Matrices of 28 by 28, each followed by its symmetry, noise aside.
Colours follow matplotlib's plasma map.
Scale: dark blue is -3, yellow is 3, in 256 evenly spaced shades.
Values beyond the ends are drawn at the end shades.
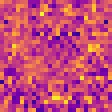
mirrored left to right.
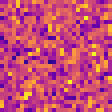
antisymmetric.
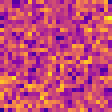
symmetric.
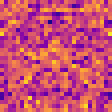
mirrored left to right.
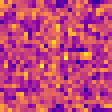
mirrored top to bottom.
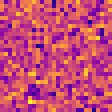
antisymmetric.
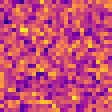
no symmetry.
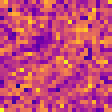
symmetric.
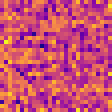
mirrored top to bottom.
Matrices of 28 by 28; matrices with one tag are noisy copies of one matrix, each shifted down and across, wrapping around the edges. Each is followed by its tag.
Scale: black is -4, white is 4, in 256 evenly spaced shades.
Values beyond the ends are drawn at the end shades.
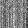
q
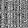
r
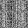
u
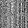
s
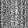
s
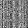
r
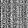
r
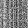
s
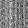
s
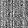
r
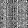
u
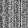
r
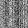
u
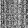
s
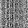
s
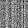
r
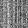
s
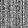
r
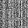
r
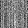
q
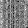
s
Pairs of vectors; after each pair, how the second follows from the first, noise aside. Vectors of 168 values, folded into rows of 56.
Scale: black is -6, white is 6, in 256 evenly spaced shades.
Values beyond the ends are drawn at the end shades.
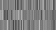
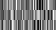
reversed, scaled up.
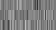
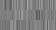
wrapped around, shrunk.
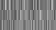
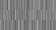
wrapped around, shrunk.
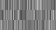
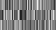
scaled up.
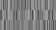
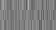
wrapped around, shrunk.
